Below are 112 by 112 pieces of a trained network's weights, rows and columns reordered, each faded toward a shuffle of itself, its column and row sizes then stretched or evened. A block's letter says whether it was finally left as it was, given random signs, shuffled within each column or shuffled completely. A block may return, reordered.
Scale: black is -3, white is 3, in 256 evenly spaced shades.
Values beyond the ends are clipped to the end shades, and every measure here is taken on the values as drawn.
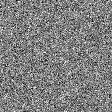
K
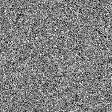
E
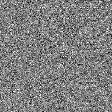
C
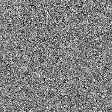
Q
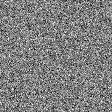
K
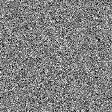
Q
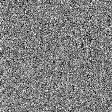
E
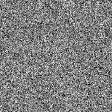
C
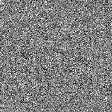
C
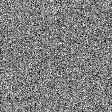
E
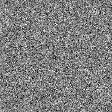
Q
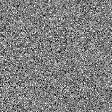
C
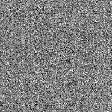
C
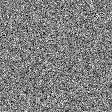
K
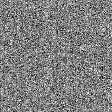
E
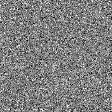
Q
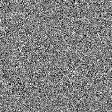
C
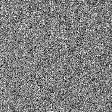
E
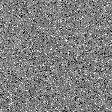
K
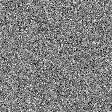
K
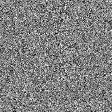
Q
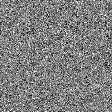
Q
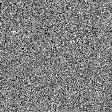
Q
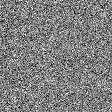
K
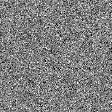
Q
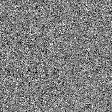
E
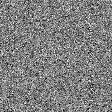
E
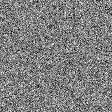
K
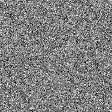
E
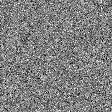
K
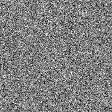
E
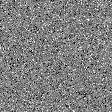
K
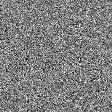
Q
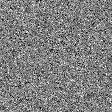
K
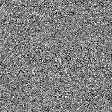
C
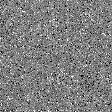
Q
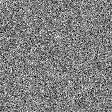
K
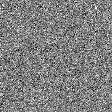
Q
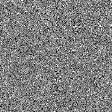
C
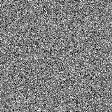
E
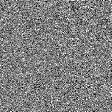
C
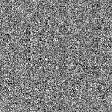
C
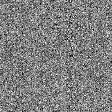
E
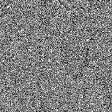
C
